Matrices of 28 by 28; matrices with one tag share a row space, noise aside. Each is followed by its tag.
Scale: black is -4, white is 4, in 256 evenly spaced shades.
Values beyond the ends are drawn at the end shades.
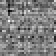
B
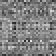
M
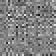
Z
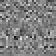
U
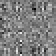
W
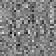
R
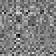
R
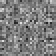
U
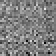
U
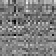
M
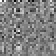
R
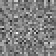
U
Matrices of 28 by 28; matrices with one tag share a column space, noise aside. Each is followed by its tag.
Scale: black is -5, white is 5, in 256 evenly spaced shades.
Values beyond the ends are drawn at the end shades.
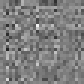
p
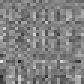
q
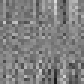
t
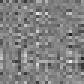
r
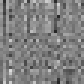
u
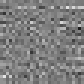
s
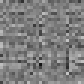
r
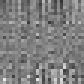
t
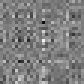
q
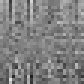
t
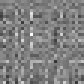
q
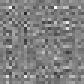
s
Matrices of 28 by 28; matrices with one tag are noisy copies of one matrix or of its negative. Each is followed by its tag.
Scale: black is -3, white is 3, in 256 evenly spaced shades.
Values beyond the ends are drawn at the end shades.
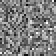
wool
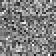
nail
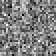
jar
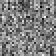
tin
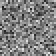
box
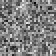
jar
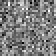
tin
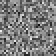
wool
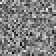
wool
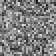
nail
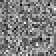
wool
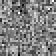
jar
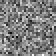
wool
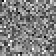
nail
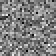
box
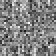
jar
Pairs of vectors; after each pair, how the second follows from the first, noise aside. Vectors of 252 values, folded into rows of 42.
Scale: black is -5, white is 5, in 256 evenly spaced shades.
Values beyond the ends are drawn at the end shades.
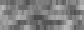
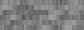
wrapped around, shrunk.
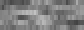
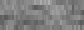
wrapped around, shrunk.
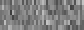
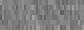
wrapped around, shrunk.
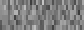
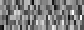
wrapped around, scaled up.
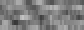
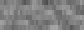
wrapped around, shrunk.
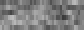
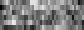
wrapped around, scaled up.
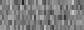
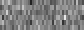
wrapped around, negated.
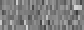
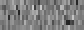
wrapped around, negated.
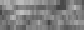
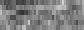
negated.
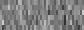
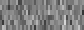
negated.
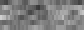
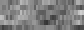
reversed.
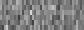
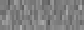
wrapped around, shrunk.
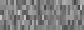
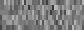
wrapped around, negated.
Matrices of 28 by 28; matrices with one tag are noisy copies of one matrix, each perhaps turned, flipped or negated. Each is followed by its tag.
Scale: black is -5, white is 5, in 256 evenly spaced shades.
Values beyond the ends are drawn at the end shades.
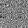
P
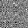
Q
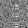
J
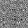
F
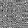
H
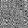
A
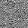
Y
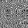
P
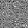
Y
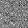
Q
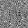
F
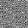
H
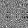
P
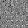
H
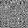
A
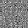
H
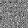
H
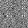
Q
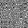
A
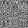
A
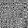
A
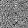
Q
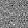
Q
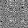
P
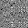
Q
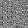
H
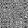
A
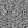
Q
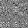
Q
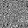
A
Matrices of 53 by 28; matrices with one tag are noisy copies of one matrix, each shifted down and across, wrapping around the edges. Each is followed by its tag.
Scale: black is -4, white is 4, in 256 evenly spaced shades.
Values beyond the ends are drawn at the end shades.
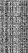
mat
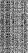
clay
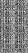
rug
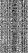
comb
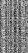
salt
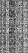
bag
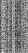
bag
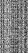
mat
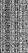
comb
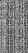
rug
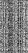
comb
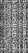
bag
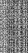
mat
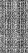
rug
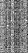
bag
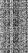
bag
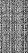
rug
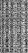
salt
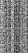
bag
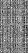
rug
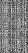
rug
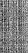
rug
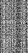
comb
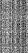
clay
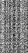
salt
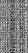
comb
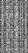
salt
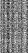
salt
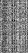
comb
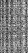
salt
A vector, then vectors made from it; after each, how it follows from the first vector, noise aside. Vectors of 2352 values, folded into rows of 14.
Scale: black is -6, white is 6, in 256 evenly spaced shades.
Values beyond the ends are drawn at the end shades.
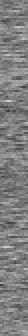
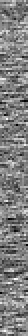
wrapped around, negated, scaled up.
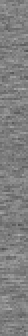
reversed, shrunk.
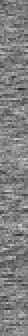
reversed, negated.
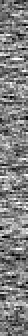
wrapped around, scaled up.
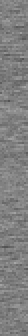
negated, shrunk.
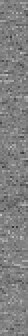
wrapped around, negated, partly zeroed.
